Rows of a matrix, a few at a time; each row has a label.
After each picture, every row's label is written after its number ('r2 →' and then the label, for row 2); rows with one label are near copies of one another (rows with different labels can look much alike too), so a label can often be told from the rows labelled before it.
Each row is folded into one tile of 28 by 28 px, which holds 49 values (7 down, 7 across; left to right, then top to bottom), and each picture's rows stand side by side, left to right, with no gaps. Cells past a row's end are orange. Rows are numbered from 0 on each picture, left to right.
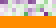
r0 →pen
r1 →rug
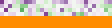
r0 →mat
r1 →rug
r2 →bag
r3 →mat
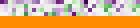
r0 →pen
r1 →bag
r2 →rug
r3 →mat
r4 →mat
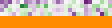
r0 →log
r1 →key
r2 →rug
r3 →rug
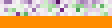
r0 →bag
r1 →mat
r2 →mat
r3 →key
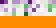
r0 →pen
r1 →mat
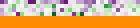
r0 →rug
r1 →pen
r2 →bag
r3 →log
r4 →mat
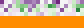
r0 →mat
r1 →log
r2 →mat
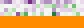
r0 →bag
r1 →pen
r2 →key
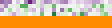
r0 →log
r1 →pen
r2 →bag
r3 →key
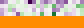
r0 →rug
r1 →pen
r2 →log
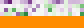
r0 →bag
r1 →mat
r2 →pen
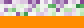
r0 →bag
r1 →log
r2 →log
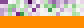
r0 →rug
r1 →mat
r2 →key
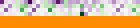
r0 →mat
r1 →mat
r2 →pen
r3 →key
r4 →mat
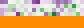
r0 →rug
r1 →bag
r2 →key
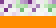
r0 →mat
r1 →mat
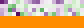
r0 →rug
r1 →bag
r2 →rug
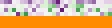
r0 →bag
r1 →mat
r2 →mat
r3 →bag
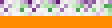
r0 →mat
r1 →mat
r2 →mat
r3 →log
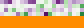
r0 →bag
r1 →rug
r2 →pen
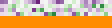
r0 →rug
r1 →bag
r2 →rug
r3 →key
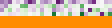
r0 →log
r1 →pen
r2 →pen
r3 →bag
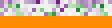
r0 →key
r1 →bag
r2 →mat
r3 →key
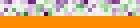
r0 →bag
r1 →rug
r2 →log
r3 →mat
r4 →rug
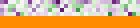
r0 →rug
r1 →mat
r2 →mat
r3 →pen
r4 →rug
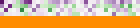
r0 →mat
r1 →mat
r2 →key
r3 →mat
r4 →key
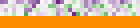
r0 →pen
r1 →log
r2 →rug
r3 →key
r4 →key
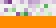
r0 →bag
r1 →key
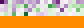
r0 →pen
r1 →log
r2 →mat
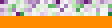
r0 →rug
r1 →log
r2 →mat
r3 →pen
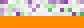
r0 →rug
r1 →mat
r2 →bag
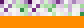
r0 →mat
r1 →mat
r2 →pen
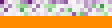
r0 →mat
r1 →mat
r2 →bag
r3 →key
